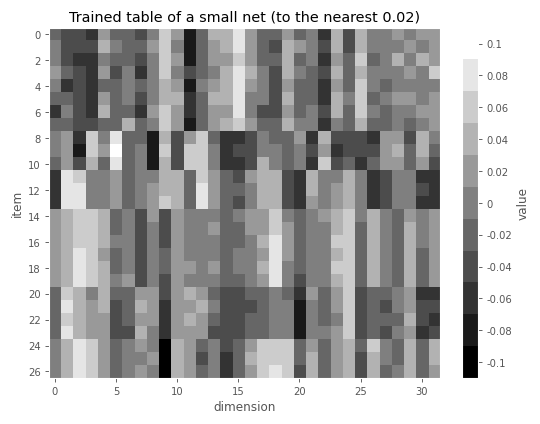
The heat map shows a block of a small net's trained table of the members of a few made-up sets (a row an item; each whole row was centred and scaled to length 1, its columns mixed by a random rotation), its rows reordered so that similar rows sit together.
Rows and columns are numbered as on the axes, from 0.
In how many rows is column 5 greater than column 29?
6
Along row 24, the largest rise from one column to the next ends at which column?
10
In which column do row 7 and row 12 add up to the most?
9
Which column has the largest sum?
1
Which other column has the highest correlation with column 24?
2
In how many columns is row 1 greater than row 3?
8
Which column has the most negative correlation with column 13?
11
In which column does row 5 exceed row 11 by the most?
15
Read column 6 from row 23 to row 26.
-0.04 0 0 0
